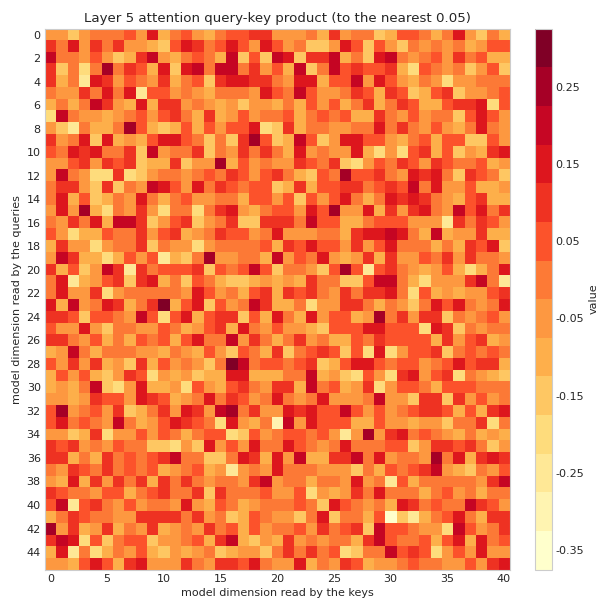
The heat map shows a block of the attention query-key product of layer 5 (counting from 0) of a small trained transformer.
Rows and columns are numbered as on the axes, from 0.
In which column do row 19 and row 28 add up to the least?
5
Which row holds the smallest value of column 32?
41
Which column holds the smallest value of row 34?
26
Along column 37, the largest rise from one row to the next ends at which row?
21
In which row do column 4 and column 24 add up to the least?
9
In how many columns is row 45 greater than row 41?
21
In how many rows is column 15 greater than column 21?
20
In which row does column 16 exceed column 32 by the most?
3
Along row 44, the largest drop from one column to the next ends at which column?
2
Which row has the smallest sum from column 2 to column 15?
44
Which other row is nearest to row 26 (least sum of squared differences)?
39
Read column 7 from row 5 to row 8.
0.15 -0.1 0 0.25
